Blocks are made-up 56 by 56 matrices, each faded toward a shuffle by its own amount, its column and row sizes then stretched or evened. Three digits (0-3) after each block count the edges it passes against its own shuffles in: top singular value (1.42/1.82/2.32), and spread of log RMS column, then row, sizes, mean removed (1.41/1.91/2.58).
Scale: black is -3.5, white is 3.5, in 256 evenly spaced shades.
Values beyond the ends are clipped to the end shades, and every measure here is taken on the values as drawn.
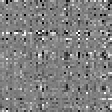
2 3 3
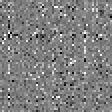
2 2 1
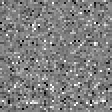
0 0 1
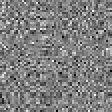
3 0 1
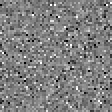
0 0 1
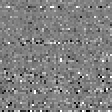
0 0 3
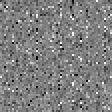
0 2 0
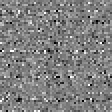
0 0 3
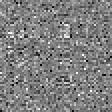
2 0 0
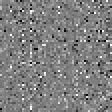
1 2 2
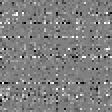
1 2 3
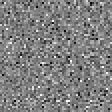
2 0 1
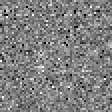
0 0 1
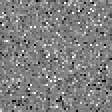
0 0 0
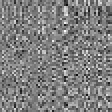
3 3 0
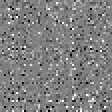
1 2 2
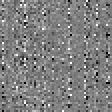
1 3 1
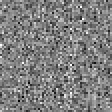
1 1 0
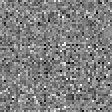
1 0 1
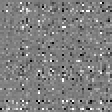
0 2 3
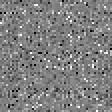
1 0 1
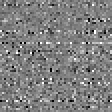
0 1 3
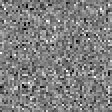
1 0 1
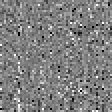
1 2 1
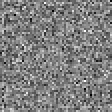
1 1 0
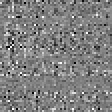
0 2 3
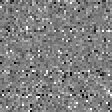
0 0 2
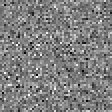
1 1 1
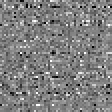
1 0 3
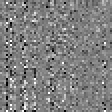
2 3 0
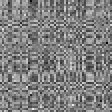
3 1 2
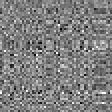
3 1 2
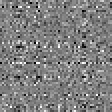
2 2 3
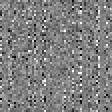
2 3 0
